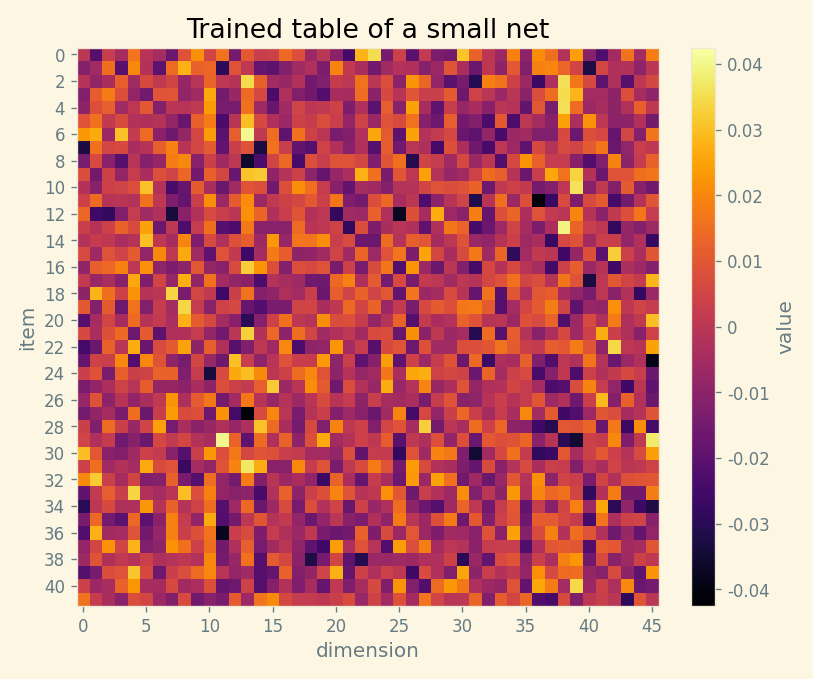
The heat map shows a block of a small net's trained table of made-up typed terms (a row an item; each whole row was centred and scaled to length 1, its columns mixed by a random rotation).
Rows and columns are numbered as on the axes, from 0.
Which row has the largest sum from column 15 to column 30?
24
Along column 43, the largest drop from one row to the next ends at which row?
41
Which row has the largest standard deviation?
6
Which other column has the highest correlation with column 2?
20
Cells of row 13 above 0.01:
9
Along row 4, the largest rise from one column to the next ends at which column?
38
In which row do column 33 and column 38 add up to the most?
2
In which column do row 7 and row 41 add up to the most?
15
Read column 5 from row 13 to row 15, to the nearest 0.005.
0.025 0.03 -0.01
